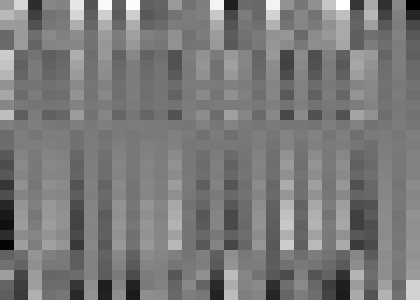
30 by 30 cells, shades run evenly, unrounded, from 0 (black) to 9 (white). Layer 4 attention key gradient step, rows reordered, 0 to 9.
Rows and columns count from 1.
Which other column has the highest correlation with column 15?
1
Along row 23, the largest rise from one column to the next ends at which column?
2
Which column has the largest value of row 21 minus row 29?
25
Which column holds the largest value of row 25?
21
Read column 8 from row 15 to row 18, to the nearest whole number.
4 4 4 4
